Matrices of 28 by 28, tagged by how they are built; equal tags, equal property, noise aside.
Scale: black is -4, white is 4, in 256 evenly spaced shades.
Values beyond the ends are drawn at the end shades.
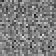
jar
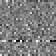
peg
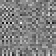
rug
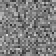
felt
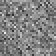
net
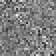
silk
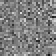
rug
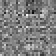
rug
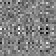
rug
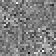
silk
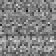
jar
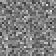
jar
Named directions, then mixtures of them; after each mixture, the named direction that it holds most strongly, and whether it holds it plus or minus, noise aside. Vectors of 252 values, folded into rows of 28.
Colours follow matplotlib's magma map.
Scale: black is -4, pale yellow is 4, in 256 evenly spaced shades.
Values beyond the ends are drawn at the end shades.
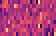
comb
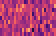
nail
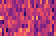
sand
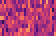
sand, plus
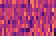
sand, minus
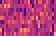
sand, plus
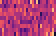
comb, minus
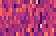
comb, minus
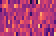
comb, plus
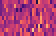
nail, minus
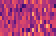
nail, minus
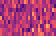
nail, minus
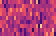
comb, minus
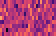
sand, plus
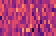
nail, plus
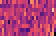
sand, minus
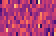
comb, plus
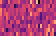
comb, minus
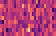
sand, plus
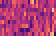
sand, minus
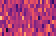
sand, plus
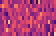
comb, plus
